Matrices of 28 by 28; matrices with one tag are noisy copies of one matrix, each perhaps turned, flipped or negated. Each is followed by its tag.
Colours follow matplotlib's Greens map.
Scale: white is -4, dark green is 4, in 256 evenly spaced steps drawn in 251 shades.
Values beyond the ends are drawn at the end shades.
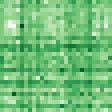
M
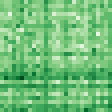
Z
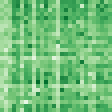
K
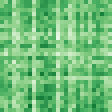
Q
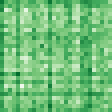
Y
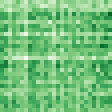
K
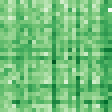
K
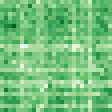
M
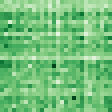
K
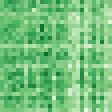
Z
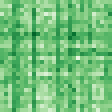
Q
